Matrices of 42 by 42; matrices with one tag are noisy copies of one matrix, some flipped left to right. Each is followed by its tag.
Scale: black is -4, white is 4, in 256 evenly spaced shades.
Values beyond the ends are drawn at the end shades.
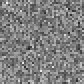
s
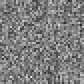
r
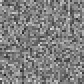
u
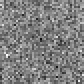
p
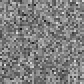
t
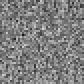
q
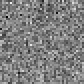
s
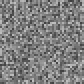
u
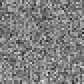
s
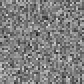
s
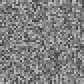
r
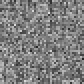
t
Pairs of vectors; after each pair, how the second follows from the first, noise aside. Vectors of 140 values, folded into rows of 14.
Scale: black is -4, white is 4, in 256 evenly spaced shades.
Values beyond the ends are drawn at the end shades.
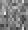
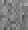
reversed, negated, shrunk.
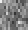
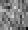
reversed, negated.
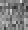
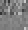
wrapped around, negated, partly zeroed.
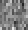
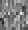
wrapped around.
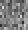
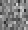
wrapped around.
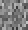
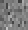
wrapped around, negated, partly zeroed.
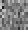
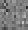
wrapped around, negated, partly zeroed.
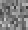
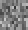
copied.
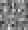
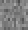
reversed, negated, shrunk.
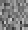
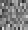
wrapped around.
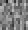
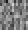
copied.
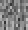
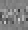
negated, partly zeroed.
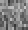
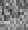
wrapped around.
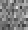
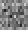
wrapped around, negated.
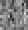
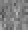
reversed, negated, shrunk.
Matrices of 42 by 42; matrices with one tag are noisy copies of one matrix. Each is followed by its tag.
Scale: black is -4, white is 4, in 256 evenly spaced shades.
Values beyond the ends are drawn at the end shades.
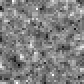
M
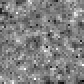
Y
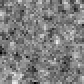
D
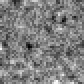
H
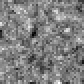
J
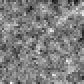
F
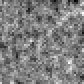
F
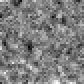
H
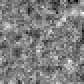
F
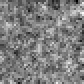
F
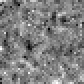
H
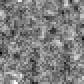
D
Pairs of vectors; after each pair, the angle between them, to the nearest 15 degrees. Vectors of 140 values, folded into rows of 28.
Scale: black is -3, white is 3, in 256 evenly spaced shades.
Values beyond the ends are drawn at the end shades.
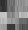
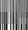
105 degrees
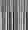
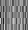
105 degrees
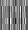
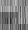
135 degrees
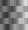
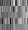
60 degrees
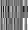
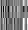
15 degrees
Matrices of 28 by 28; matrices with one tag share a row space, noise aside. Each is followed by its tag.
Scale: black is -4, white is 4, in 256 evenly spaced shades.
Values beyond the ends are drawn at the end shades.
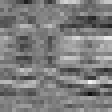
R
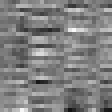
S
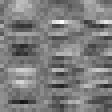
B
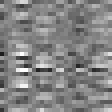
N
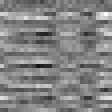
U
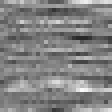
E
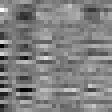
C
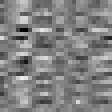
N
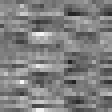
S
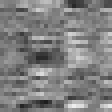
S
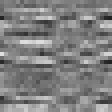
U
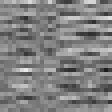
R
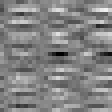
B
